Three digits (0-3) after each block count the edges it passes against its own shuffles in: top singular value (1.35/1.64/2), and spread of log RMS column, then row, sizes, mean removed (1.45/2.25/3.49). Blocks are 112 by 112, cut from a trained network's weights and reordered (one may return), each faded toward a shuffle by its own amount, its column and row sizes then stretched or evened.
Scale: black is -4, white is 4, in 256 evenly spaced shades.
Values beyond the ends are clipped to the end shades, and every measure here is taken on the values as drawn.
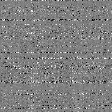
1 1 3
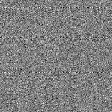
2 0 1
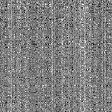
3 1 2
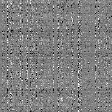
2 3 0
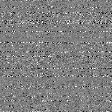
0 1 3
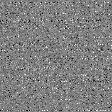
0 0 2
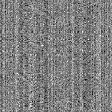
3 1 1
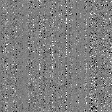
1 3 1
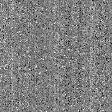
1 1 0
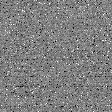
0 0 1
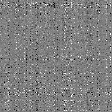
1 2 2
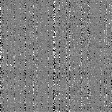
2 3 0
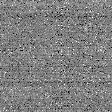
1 1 0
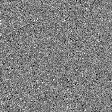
0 1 0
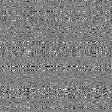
3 0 3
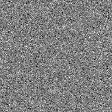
1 1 0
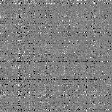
2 2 2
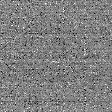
1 1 0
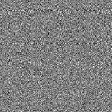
3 2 1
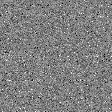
0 0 1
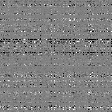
3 2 3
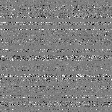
1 0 3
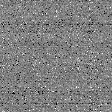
1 1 1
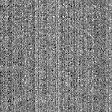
3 1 1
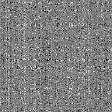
2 1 2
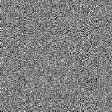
3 2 1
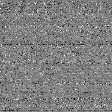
1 0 2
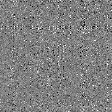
1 2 1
